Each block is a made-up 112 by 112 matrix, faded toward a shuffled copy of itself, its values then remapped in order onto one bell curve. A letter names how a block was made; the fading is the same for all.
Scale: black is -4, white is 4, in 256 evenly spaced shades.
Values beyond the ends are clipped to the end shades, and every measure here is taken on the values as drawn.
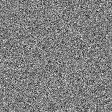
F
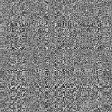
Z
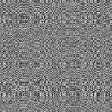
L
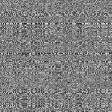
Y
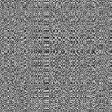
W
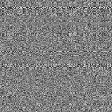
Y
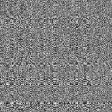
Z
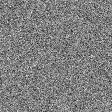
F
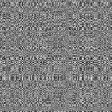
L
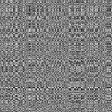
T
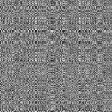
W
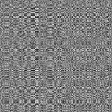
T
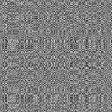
T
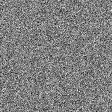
F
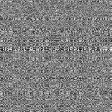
Y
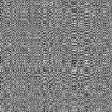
L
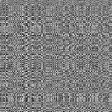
T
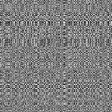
T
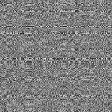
Y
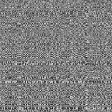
Y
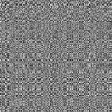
L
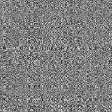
Z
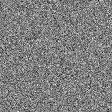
F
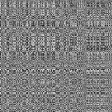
T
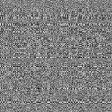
Y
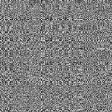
Z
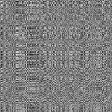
L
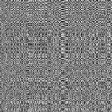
L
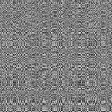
L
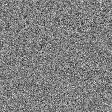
F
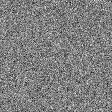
F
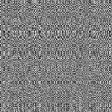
L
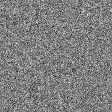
F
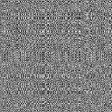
W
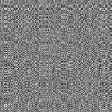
W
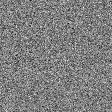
F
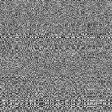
Y
